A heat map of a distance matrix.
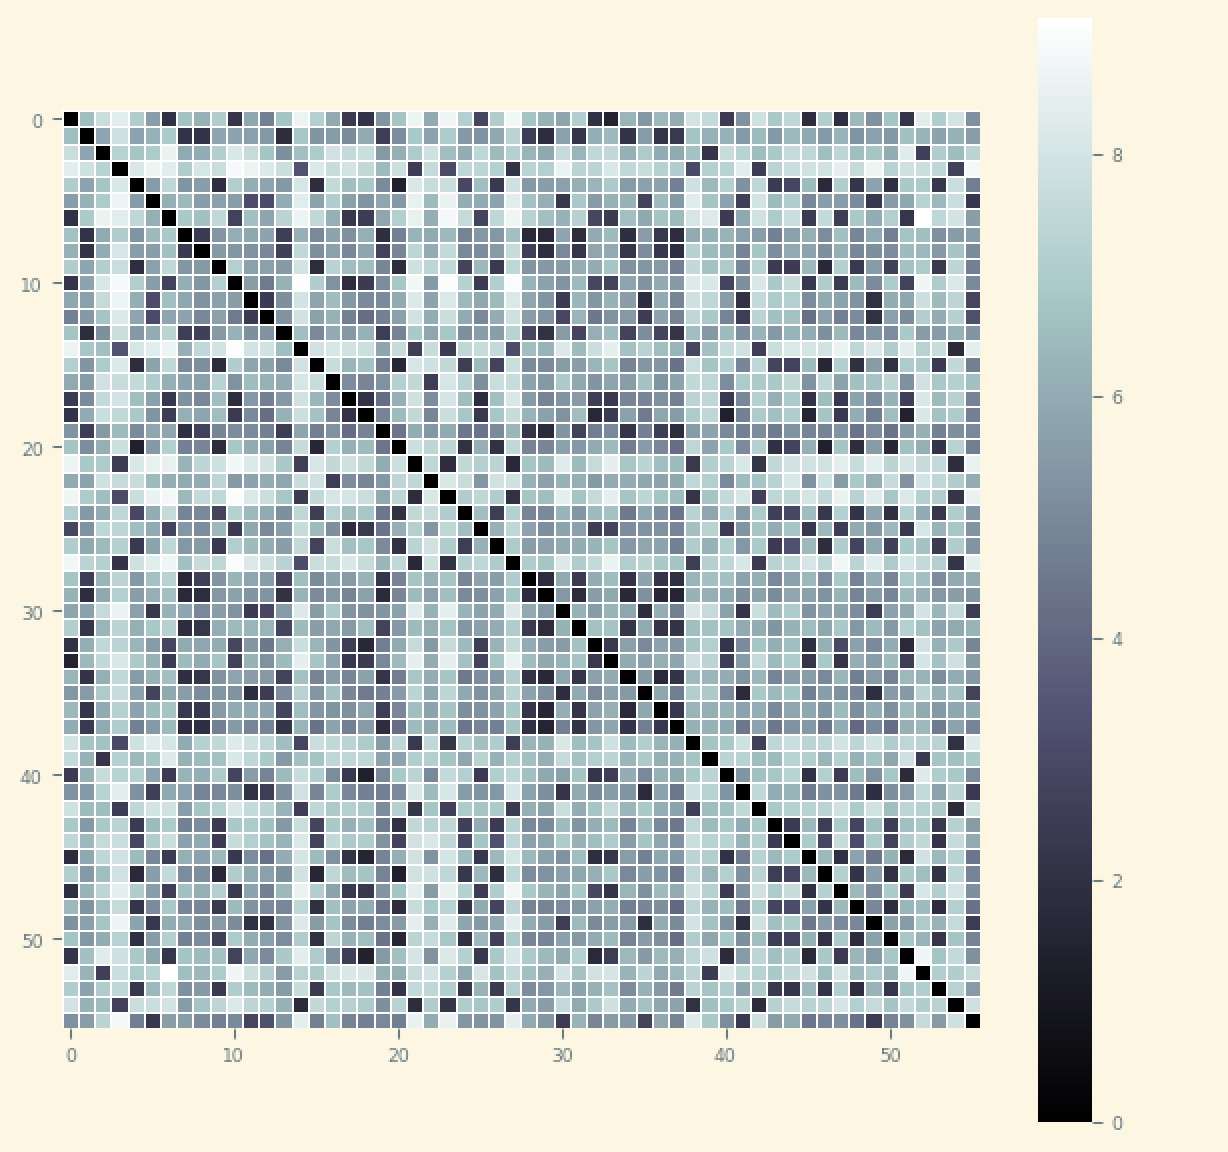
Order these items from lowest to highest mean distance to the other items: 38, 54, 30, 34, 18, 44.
34, 18, 30, 44, 54, 38
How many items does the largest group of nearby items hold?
12
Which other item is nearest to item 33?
0
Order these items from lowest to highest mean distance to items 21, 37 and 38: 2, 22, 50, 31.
31, 50, 2, 22
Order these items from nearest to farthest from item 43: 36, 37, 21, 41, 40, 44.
44, 37, 36, 41, 40, 21
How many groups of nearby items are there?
7
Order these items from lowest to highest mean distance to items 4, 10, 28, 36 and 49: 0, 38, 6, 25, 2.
25, 0, 6, 2, 38
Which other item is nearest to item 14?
54
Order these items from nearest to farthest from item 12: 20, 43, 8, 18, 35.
35, 18, 8, 20, 43
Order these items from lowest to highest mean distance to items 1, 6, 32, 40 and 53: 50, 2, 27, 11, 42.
50, 11, 42, 2, 27
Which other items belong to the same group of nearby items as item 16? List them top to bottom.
22
